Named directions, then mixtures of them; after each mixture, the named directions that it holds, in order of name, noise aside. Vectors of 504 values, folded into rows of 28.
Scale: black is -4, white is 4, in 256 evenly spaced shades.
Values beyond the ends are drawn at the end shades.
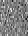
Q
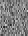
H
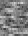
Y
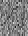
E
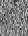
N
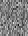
E.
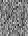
E.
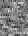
Q, Y.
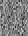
E, H.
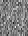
E.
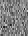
H.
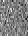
Q.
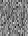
E.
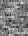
E, Y.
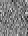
N, Q.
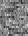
E, Y.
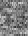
E, Y.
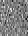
Q.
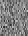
H.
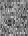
H, Y.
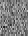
H.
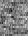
Q, Y.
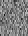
N.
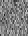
N.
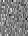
N, Q.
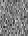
H, N.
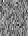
E, N.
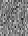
E, N.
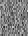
E, H.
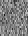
N.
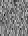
N.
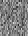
E.
